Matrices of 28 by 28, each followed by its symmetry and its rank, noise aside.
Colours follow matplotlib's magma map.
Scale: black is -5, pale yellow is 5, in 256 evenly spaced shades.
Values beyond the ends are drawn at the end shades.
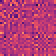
symmetric, rank three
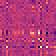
no symmetry, rank two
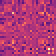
symmetric, rank three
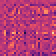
no symmetry, rank four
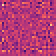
antisymmetric, rank four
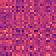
no symmetry, rank two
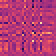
no symmetry, rank two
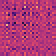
symmetric, rank two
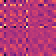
no symmetry, rank two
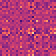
symmetric, rank two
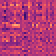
antisymmetric, rank four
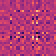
antisymmetric, rank two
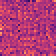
antisymmetric, rank four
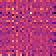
no symmetry, rank three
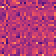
no symmetry, rank three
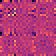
symmetric, rank two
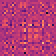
symmetric, rank four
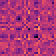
symmetric, rank two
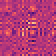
symmetric, rank two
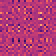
antisymmetric, rank two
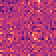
no symmetry, rank four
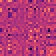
symmetric, rank three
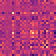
symmetric, rank two
